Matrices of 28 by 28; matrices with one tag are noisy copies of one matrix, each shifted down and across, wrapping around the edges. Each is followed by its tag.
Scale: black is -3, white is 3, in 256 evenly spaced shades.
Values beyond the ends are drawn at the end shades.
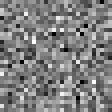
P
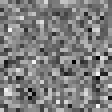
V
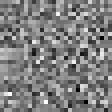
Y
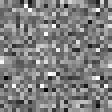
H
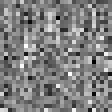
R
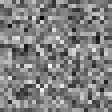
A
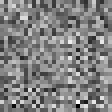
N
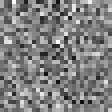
Y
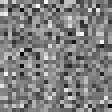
N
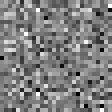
P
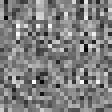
R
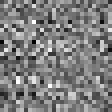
Y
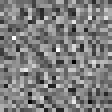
Y
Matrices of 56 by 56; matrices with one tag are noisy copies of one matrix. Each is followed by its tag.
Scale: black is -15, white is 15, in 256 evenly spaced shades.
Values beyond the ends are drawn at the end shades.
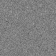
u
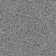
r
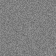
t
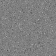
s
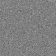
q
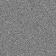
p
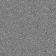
p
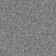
s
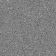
p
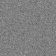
q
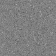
r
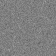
s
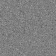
q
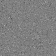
s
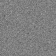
u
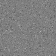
s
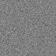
q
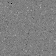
u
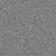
t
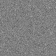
r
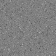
s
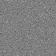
p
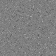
r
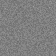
r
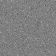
p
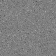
u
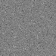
s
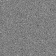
p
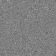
p
